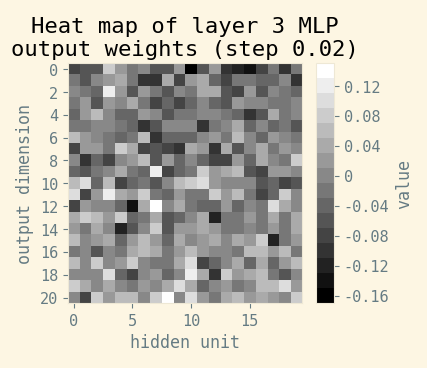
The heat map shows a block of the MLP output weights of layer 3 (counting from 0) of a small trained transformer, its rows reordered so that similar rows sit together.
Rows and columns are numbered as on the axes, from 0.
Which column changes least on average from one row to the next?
13
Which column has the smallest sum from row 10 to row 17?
8
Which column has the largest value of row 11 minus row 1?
6
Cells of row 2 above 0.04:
1
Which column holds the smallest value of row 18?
12
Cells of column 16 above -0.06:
15
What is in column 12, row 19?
0
